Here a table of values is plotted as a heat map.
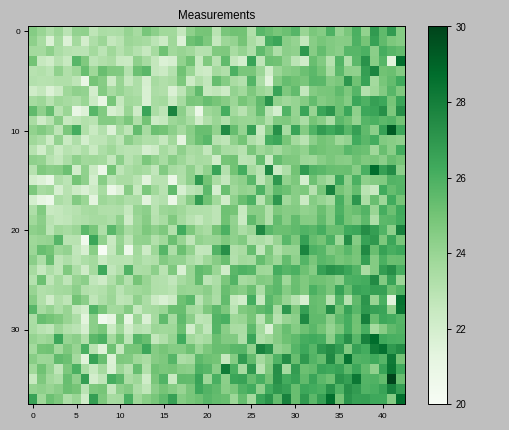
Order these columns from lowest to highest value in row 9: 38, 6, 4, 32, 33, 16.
4, 6, 16, 33, 32, 38
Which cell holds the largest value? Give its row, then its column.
35, 41
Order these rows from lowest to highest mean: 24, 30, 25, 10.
30, 25, 24, 10
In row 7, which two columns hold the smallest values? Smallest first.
8, 13
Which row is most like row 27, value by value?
3
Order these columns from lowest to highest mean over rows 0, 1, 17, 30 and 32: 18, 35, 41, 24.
18, 24, 35, 41
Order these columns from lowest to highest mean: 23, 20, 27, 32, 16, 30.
16, 20, 23, 27, 30, 32
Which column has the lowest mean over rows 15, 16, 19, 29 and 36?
9
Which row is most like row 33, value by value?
36
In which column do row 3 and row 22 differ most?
31
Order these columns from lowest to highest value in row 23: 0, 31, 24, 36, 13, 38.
13, 24, 0, 36, 31, 38
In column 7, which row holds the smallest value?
17
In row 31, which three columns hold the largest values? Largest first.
39, 38, 36
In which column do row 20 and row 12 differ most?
26
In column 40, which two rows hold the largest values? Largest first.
32, 8
